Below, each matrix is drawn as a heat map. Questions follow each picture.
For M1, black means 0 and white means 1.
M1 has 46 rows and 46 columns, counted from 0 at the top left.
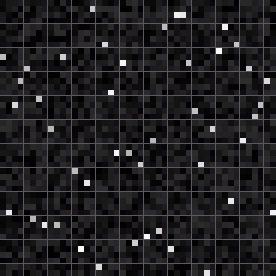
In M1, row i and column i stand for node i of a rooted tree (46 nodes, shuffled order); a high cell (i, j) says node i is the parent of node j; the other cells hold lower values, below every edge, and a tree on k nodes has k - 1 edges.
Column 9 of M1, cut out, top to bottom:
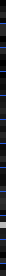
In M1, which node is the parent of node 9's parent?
4
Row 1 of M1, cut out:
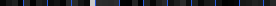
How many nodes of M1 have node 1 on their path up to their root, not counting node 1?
3
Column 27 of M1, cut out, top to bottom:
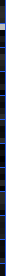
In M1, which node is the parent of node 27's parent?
11
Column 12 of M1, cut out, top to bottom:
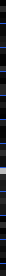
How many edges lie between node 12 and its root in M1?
3
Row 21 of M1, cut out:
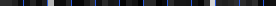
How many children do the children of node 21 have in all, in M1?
3
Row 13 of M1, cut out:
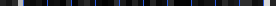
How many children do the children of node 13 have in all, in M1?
1
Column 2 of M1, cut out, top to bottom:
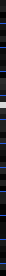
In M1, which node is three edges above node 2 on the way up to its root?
37
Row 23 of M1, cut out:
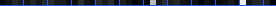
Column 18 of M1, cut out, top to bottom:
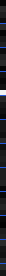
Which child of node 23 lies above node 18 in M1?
25
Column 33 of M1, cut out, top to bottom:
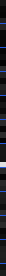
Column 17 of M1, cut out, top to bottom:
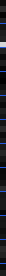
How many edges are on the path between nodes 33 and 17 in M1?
5
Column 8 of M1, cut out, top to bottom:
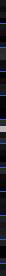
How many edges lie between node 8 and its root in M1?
6
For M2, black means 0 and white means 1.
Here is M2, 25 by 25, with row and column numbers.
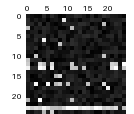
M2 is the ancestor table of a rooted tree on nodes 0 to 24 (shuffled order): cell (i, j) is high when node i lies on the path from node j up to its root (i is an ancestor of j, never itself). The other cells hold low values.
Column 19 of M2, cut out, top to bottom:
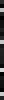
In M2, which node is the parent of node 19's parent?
10
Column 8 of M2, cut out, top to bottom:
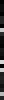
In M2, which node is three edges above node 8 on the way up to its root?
17
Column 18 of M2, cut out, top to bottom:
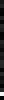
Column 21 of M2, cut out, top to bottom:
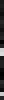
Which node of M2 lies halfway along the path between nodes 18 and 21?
13
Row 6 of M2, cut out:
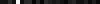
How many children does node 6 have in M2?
1
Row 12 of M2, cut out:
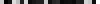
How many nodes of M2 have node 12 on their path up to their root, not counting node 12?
8
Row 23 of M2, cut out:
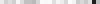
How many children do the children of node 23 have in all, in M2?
7
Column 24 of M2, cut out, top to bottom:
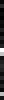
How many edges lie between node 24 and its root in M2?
3
